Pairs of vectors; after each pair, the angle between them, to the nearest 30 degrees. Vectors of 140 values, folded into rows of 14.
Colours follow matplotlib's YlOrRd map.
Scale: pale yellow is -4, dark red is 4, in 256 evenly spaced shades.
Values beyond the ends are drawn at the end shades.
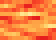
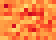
120 degrees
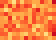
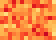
150 degrees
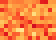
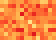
150 degrees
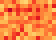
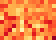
120 degrees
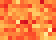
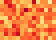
90 degrees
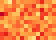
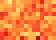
30 degrees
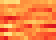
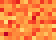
120 degrees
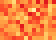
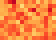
150 degrees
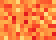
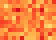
120 degrees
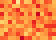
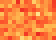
150 degrees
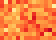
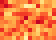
90 degrees
